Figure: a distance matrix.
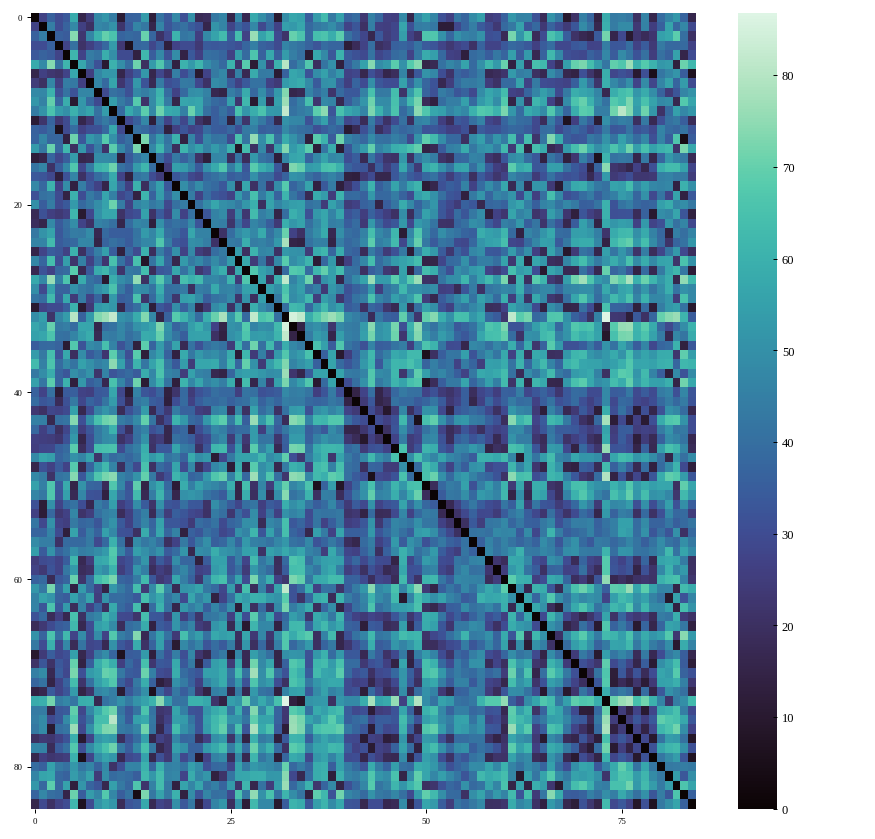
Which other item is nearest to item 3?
12
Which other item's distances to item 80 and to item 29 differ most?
10
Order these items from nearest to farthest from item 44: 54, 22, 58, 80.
54, 58, 22, 80
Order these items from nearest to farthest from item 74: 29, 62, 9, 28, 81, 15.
15, 29, 62, 81, 9, 28
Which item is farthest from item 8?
32
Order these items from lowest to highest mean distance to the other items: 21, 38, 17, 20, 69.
17, 21, 69, 20, 38
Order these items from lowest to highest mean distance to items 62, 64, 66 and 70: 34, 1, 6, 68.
6, 68, 1, 34
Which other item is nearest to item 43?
49
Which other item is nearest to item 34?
73
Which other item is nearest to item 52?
1
